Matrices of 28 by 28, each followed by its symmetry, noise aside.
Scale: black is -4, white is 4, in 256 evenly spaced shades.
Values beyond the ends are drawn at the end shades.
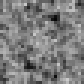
same after a half turn.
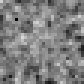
symmetric.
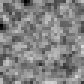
symmetric.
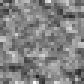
same after a half turn.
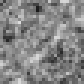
symmetric.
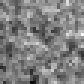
antisymmetric.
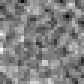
symmetric across the other diagonal.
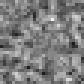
symmetric.
